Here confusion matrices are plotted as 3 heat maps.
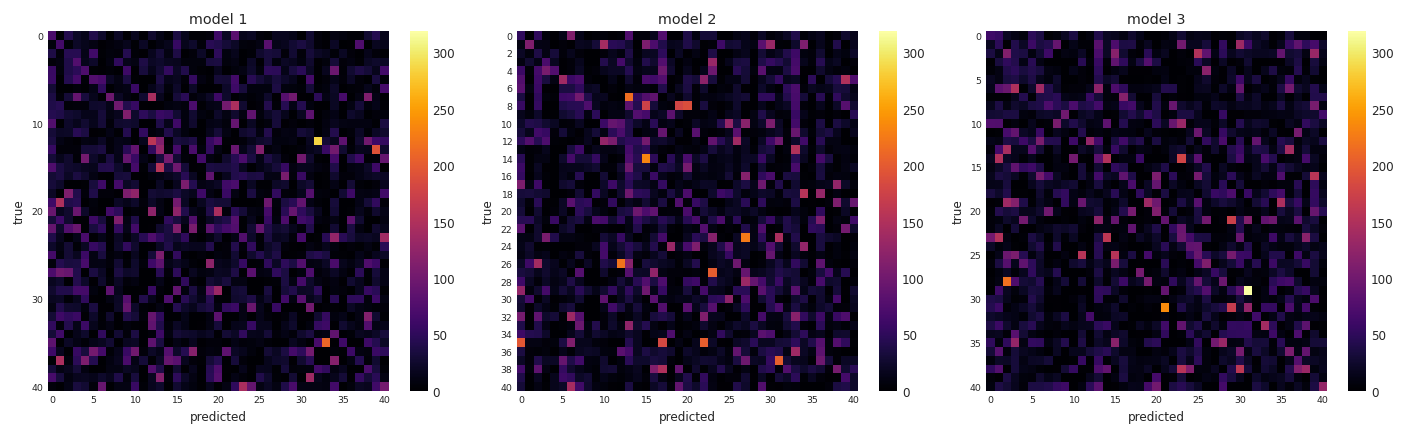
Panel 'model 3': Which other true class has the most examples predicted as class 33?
21
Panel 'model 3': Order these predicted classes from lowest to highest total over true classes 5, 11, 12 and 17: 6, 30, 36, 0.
0, 36, 30, 6
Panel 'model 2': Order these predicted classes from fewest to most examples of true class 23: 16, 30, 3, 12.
30, 16, 12, 3
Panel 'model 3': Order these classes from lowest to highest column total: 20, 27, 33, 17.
27, 17, 33, 20
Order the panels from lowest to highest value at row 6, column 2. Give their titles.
model 1, model 2, model 3
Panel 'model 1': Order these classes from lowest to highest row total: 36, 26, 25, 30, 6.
6, 25, 30, 26, 36
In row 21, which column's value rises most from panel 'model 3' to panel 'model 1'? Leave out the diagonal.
8
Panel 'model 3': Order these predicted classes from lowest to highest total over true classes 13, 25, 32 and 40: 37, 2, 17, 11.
17, 37, 11, 2
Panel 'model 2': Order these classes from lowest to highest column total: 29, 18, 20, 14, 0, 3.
18, 3, 14, 20, 29, 0
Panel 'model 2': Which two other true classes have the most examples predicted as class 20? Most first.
8, 15
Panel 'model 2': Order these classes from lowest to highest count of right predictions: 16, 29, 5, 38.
16, 29, 38, 5
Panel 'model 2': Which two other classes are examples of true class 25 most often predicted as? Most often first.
30, 10
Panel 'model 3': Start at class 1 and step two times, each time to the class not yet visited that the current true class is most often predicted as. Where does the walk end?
39
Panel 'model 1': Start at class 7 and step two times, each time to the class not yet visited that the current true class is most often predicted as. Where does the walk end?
32
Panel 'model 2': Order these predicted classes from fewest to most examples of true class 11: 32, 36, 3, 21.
32, 36, 3, 21
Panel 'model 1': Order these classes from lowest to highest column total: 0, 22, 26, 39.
26, 39, 22, 0
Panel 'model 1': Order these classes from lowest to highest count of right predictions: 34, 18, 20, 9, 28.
28, 18, 34, 9, 20
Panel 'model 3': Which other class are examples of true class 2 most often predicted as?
25
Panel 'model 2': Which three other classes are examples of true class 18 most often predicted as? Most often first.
34, 36, 13
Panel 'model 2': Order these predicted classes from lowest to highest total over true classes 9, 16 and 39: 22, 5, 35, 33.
35, 22, 5, 33
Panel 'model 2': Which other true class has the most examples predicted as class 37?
27
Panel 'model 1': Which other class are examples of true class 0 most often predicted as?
22
